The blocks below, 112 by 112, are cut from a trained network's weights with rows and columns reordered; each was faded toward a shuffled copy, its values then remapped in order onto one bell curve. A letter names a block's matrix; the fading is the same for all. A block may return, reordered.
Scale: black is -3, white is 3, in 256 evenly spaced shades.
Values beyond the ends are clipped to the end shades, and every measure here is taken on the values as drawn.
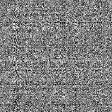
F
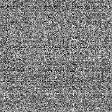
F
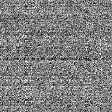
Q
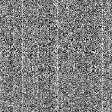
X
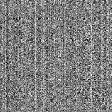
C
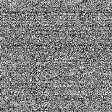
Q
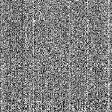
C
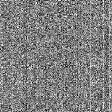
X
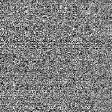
F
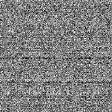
Q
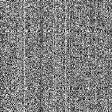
C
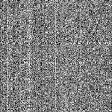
X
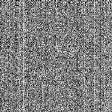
C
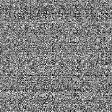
F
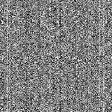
X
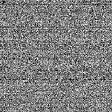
Q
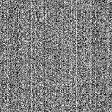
C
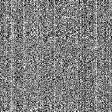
C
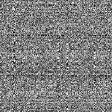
Q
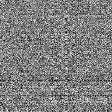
Q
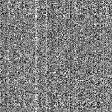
X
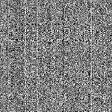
X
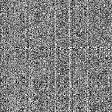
C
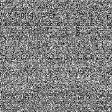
F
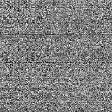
Q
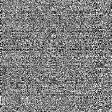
Q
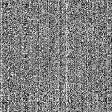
C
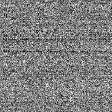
Q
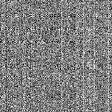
C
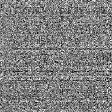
Q
